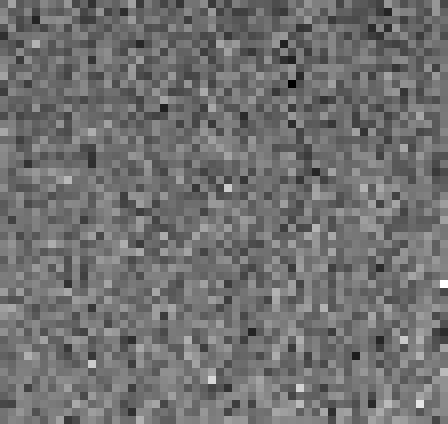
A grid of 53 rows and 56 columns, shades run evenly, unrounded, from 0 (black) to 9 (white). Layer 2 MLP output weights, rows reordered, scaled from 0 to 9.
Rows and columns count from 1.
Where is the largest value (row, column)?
36, 56
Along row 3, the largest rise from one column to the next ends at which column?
6
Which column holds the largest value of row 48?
27
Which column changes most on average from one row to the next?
37
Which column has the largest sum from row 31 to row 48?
53
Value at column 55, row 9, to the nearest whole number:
2
